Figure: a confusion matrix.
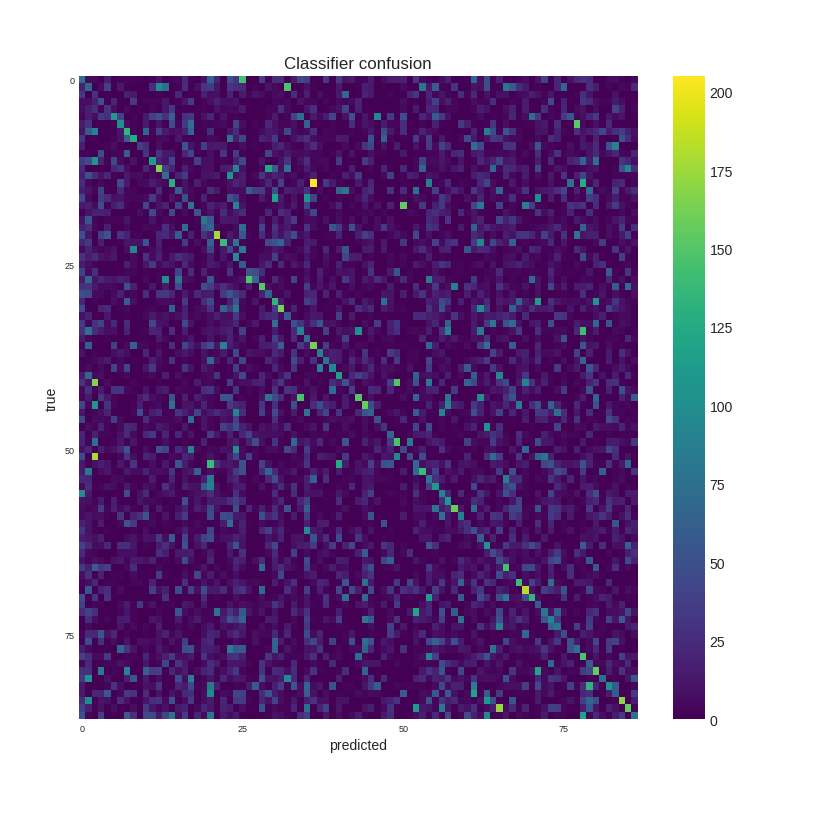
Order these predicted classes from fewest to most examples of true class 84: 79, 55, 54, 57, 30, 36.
55, 57, 36, 30, 54, 79
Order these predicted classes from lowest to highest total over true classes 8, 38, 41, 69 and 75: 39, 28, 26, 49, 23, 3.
26, 39, 3, 28, 23, 49
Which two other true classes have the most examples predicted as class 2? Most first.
51, 41
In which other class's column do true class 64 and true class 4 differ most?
44
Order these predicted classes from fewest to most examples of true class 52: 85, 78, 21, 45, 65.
65, 21, 45, 78, 85
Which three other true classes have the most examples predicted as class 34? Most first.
43, 5, 0
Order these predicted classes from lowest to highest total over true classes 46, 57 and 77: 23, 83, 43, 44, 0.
43, 83, 0, 44, 23
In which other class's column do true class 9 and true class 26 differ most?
83
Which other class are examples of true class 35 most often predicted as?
75
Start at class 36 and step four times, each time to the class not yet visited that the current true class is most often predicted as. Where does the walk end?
78
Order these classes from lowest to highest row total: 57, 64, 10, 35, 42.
35, 64, 10, 57, 42
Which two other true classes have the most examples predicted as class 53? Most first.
1, 12
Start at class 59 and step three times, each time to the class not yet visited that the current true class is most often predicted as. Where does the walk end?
25
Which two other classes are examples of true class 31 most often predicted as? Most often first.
62, 24
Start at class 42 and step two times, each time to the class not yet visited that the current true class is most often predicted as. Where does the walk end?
37
